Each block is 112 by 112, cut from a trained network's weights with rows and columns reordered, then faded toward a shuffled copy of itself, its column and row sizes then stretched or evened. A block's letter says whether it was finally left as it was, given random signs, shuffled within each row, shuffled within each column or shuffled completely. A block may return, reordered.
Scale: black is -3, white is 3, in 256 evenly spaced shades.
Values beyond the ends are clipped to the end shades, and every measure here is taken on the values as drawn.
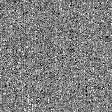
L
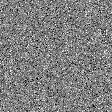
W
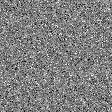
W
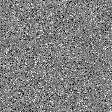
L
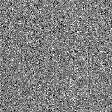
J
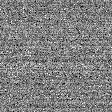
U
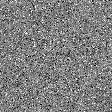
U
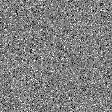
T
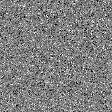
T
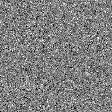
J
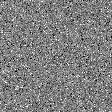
W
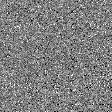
T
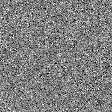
U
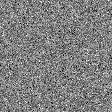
W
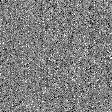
L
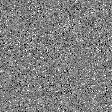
T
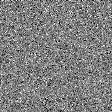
U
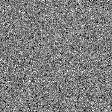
T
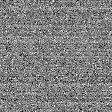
U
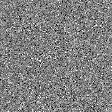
T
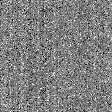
L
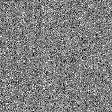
L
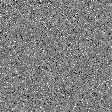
W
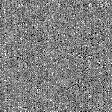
J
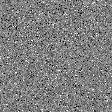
T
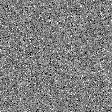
L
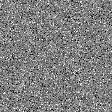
T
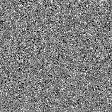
T
